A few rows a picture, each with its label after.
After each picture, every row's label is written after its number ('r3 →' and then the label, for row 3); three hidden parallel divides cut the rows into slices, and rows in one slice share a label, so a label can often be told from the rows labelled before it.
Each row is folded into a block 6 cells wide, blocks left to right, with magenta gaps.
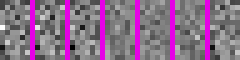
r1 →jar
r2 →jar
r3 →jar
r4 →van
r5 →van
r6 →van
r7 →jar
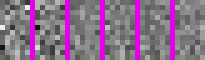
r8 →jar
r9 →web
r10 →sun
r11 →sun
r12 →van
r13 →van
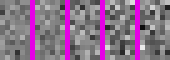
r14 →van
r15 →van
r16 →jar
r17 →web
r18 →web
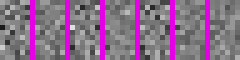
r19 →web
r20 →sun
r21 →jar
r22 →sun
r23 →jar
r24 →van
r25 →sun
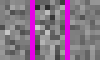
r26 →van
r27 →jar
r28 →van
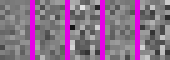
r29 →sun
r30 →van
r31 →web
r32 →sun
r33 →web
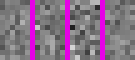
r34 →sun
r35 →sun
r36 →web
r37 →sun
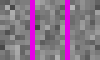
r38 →sun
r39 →van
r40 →van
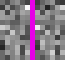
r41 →jar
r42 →jar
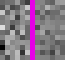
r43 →jar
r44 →van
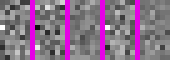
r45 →jar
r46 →web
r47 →van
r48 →jar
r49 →sun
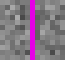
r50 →van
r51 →van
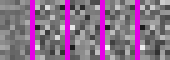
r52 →van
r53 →web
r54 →jar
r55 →web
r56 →web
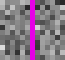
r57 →web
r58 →jar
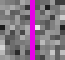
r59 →web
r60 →jar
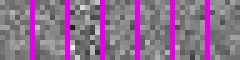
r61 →sun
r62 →sun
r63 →web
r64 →sun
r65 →sun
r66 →van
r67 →van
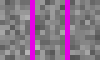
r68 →sun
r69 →van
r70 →sun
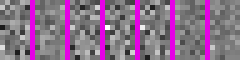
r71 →web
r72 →sun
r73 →jar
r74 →jar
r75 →jar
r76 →van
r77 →van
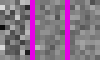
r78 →web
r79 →van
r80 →sun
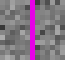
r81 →van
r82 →sun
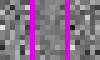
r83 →jar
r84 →van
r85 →web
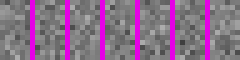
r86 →sun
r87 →sun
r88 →van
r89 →van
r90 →sun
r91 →van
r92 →van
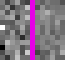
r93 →jar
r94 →sun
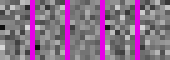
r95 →web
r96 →jar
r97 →van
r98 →web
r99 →jar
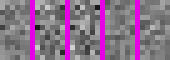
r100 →van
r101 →web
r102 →web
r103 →sun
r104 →van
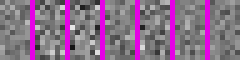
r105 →van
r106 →jar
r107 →jar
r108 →van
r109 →web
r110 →van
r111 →van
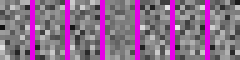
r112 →web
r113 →jar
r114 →web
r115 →van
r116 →jar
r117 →jar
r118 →jar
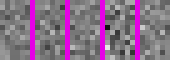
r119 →van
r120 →van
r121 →van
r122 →web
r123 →sun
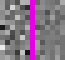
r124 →web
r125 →van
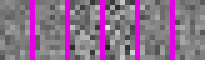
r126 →van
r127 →sun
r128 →jar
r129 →jar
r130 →van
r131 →sun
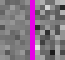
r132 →van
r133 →web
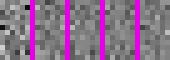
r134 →web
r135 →van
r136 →sun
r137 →van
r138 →van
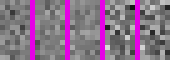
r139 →van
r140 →sun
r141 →van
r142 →web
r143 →web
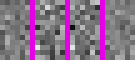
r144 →sun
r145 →web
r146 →web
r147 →sun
